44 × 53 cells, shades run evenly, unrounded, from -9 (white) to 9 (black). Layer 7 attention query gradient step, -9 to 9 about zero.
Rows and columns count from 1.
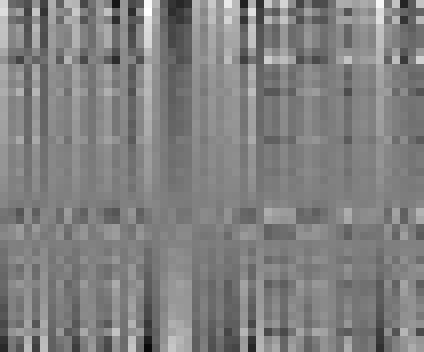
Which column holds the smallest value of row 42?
15
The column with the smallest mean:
19
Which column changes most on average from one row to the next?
53
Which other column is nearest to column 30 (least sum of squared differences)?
10
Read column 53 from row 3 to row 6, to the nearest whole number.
-4 1 1 1
